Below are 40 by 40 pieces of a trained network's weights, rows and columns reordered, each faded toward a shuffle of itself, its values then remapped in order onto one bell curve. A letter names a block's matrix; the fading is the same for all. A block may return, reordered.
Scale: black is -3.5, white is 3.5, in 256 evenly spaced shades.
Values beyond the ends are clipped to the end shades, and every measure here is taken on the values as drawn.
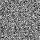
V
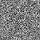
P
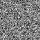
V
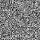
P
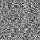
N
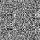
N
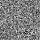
V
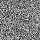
V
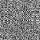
N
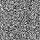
P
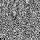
P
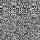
N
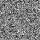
V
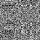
N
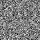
V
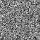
V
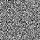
P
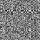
N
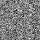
P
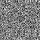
P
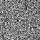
V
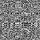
N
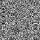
N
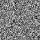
P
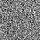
P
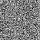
V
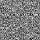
N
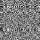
N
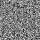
V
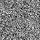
V
